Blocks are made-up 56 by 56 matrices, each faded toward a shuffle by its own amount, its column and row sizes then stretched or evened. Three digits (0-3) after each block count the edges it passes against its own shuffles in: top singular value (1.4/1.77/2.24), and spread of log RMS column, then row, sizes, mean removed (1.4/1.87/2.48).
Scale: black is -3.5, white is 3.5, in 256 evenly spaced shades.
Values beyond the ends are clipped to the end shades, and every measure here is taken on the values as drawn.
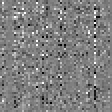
1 3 1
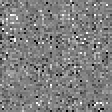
1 2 2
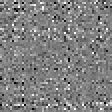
2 2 2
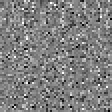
2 2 0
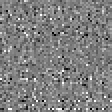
2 1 2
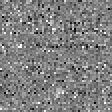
0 0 2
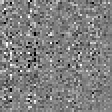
1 3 2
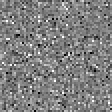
1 0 1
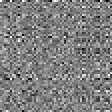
3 2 3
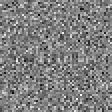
2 0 0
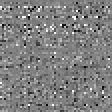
0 2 3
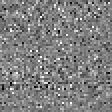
1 1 2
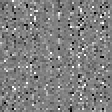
0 3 0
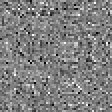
2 1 2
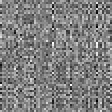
3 3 0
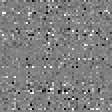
0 2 3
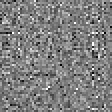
2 2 1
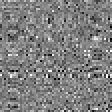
3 1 2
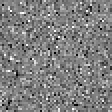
1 1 0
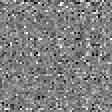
2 0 2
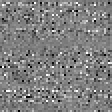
0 1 3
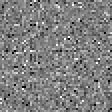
1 1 0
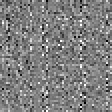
2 3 0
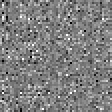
1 2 1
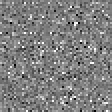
0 1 2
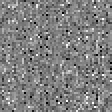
1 2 0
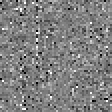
0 2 1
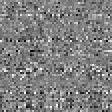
2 0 3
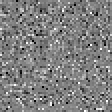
2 0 0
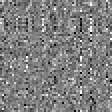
2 2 0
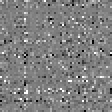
1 2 3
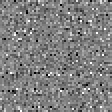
0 0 2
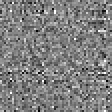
2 1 2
